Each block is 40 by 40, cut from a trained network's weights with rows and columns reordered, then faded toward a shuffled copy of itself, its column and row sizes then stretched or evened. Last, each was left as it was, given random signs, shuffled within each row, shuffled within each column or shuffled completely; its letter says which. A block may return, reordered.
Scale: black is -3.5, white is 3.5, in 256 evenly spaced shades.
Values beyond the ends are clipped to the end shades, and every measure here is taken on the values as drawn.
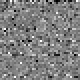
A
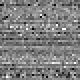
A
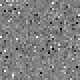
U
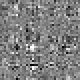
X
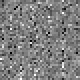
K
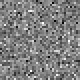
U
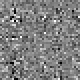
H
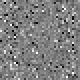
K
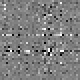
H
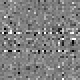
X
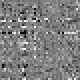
X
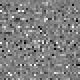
A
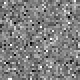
U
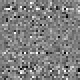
H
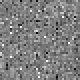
K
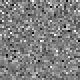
A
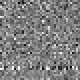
X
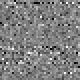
A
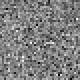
U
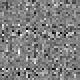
H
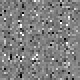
K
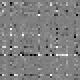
X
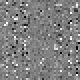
K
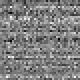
X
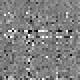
H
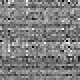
X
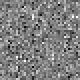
K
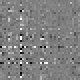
H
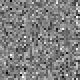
K
